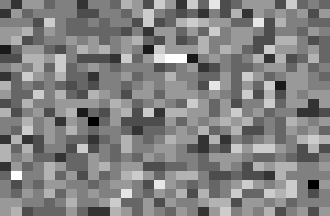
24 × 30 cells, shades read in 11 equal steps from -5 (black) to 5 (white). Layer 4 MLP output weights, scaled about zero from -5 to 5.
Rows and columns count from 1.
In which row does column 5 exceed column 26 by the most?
10
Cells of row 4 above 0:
11
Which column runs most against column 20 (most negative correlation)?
26
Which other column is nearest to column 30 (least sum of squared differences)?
28
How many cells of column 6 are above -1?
17
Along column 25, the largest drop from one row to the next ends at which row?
7
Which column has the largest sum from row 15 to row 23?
12
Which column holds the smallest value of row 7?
18
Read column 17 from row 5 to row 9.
-2 1 5 0 0
